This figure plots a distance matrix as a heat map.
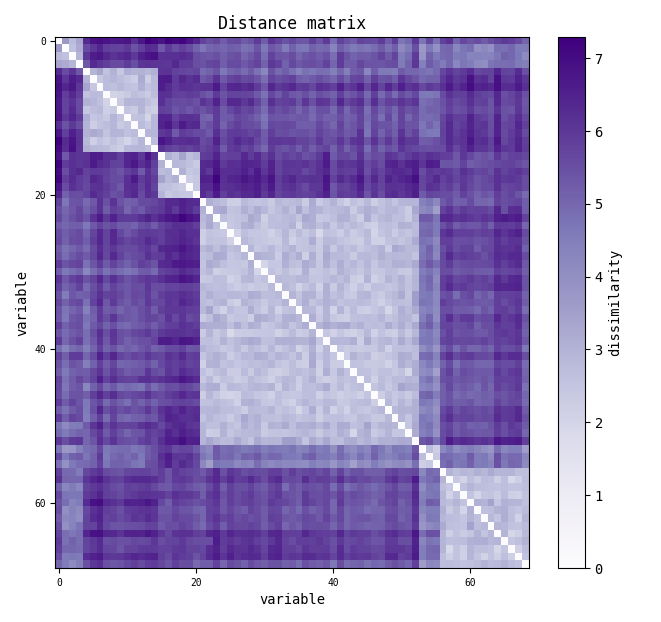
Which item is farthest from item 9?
0
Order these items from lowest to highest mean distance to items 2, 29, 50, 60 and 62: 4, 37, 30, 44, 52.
30, 44, 37, 52, 4
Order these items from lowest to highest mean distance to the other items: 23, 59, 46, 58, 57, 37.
46, 37, 23, 58, 59, 57
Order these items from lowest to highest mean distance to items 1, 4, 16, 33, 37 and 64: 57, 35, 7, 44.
35, 44, 57, 7
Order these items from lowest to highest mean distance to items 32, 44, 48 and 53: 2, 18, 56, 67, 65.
2, 56, 65, 67, 18
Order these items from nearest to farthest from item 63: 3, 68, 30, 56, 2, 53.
68, 56, 53, 2, 3, 30
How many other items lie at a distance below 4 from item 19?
5
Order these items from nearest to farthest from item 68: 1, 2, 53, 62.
62, 53, 2, 1
